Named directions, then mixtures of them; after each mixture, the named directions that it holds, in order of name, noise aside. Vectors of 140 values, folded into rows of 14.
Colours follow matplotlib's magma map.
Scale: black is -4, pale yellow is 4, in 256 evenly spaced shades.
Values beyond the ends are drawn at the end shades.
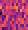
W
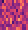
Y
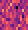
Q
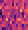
W, Y.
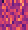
Y.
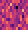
Q.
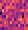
Q, W.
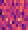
W, Y.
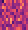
Y.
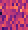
W.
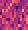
Q.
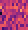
W.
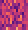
Q, Y.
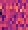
W.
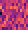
W.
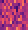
Q, Y.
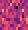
Q.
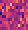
Q, W.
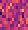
Q, W.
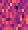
Q.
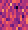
Q.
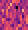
Q.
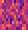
Y.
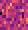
Q, W.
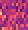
W.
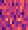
W, Y.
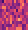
Y.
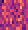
Y.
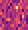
Q.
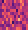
Y.
